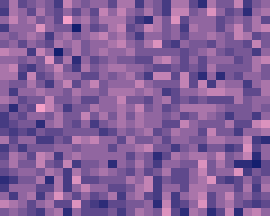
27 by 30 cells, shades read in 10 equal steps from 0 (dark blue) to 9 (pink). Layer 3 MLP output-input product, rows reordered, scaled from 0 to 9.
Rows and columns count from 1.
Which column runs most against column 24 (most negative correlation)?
19
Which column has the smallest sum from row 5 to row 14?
20
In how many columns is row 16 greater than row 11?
10
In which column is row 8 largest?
6
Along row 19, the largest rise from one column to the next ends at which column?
28
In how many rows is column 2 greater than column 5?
12
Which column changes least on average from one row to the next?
14
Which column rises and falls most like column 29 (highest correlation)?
18
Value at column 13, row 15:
4
